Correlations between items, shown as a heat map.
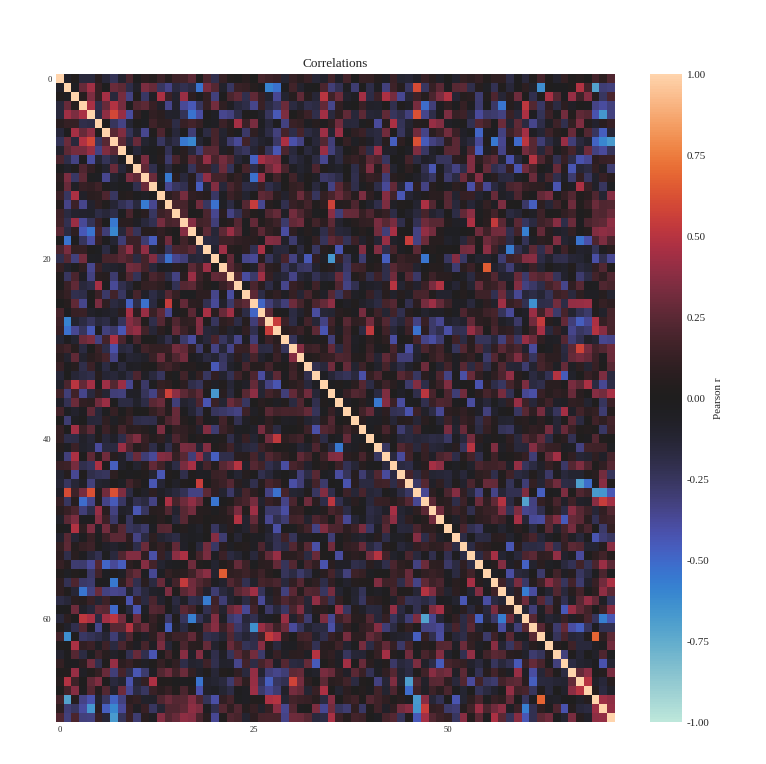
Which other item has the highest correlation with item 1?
46
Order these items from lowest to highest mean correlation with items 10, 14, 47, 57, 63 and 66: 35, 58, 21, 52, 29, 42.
29, 58, 21, 52, 42, 35
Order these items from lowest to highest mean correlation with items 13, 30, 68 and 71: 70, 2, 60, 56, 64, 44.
44, 60, 64, 70, 56, 2
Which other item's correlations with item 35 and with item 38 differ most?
20
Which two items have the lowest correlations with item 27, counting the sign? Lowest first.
1, 67
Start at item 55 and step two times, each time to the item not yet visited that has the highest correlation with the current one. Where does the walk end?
19
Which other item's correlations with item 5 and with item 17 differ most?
41
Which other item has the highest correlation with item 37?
65
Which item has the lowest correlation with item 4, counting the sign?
70
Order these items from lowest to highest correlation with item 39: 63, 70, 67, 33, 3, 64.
33, 70, 64, 67, 3, 63
